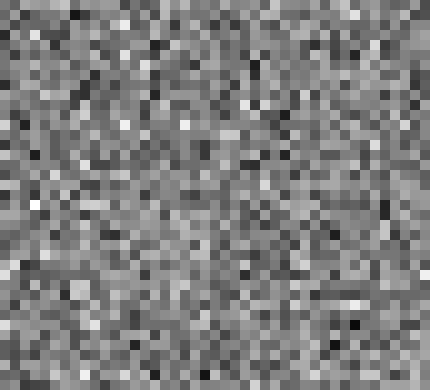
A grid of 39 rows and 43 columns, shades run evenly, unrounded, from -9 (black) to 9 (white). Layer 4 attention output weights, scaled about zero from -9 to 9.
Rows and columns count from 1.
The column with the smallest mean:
29
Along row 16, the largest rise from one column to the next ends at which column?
30
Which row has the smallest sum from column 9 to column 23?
9
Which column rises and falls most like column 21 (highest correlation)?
16
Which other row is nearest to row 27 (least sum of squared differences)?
19
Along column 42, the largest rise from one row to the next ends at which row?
34
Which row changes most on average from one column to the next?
38
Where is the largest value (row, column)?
21, 4
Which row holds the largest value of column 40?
12
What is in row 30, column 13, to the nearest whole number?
2
